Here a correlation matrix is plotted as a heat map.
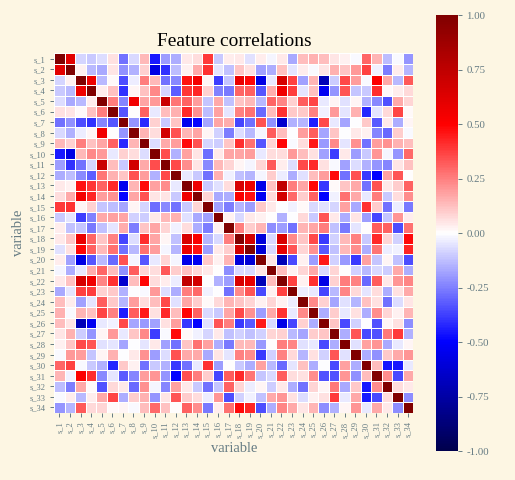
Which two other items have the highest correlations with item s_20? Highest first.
s_26, s_7
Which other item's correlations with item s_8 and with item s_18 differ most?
s_19
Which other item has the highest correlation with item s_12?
s_27
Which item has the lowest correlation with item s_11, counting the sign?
s_2
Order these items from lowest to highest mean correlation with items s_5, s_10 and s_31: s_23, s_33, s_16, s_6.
s_33, s_16, s_6, s_23
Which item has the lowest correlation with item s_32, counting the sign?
s_30
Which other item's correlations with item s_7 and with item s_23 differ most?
s_22
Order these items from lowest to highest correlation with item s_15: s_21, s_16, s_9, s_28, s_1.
s_16, s_9, s_21, s_28, s_1
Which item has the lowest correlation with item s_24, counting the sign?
s_32
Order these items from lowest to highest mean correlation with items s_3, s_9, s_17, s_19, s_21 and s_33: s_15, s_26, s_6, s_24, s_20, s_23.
s_20, s_26, s_15, s_24, s_23, s_6
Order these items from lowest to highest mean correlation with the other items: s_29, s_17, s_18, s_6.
s_17, s_29, s_6, s_18
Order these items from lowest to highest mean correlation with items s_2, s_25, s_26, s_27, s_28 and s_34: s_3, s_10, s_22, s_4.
s_10, s_4, s_3, s_22
